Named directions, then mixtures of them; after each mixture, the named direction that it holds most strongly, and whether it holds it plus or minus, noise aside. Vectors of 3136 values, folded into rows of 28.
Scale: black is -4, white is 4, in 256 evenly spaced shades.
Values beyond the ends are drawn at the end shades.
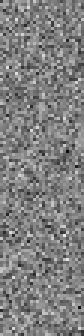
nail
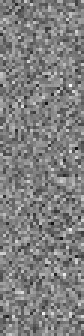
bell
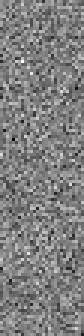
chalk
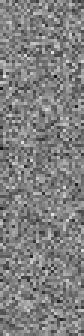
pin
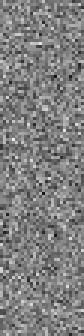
pin, plus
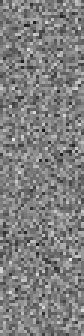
bell, minus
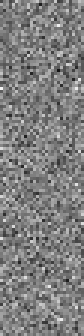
pin, minus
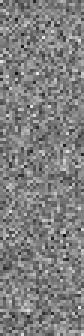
nail, minus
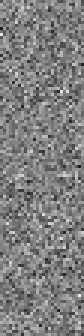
bell, minus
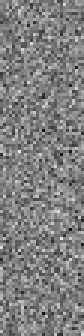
bell, minus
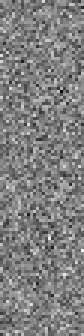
chalk, minus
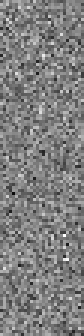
nail, plus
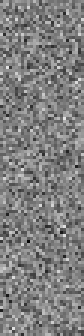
nail, plus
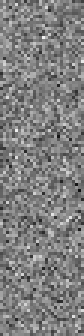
pin, plus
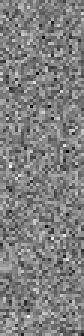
nail, plus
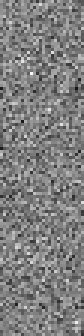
chalk, plus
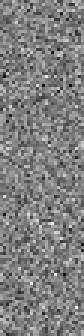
bell, minus
